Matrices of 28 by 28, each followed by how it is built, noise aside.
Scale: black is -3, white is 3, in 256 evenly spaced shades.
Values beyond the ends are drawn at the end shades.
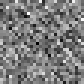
Toeplitz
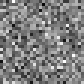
Toeplitz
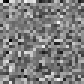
low rank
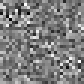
block diagonal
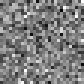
noise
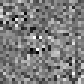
block diagonal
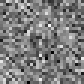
Toeplitz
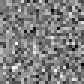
noise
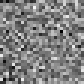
noise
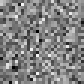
noise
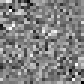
block diagonal
